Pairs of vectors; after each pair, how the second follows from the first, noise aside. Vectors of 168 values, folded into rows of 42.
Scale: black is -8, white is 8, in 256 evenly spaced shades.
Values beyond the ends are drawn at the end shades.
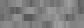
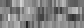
wrapped around, scaled up.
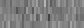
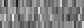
wrapped around, scaled up.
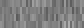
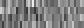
wrapped around, scaled up.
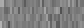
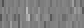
wrapped around, partly zeroed.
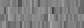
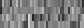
wrapped around, scaled up.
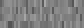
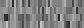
wrapped around, scaled up.
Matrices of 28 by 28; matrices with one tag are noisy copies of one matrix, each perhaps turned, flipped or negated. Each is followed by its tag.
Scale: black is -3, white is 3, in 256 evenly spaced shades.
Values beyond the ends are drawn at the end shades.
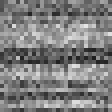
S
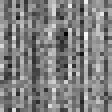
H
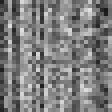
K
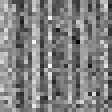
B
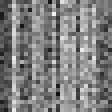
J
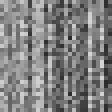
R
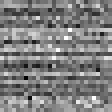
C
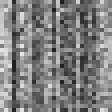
J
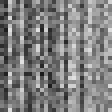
R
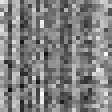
K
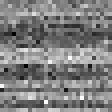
S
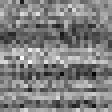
S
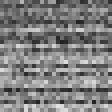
R
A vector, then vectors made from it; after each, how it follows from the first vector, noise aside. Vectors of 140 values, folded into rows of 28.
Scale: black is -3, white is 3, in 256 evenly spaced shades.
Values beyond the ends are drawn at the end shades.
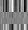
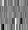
reversed, partly zeroed.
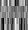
reversed.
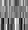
reversed.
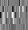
wrapped around, negated, partly zeroed.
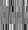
negated, partly zeroed.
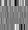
reversed, partly zeroed.
